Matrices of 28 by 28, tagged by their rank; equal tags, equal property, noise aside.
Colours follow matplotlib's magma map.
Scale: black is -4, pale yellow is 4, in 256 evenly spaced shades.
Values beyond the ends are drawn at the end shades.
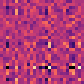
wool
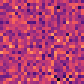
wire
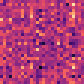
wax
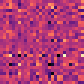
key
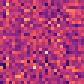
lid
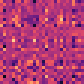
key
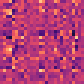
key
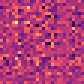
lid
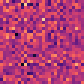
wax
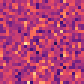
lid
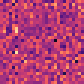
lid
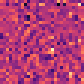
wire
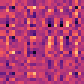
wool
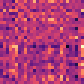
wool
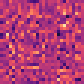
wire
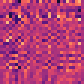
key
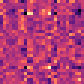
key
